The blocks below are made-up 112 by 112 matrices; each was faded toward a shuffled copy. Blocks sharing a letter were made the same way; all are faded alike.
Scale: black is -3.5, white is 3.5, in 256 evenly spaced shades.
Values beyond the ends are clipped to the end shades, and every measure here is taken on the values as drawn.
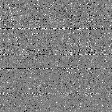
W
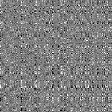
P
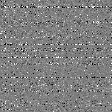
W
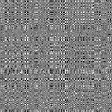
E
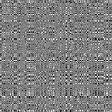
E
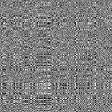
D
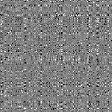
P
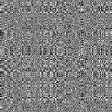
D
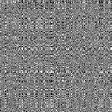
D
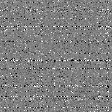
W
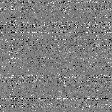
W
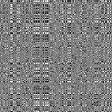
E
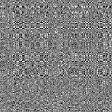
D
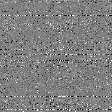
W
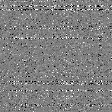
W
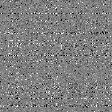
W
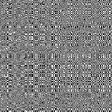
E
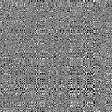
P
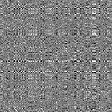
D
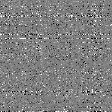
W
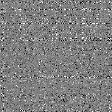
W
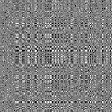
E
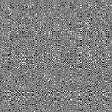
P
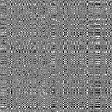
E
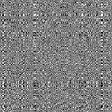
D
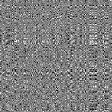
P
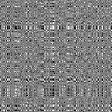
E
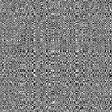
D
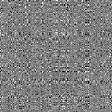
P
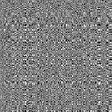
D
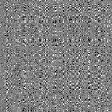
P
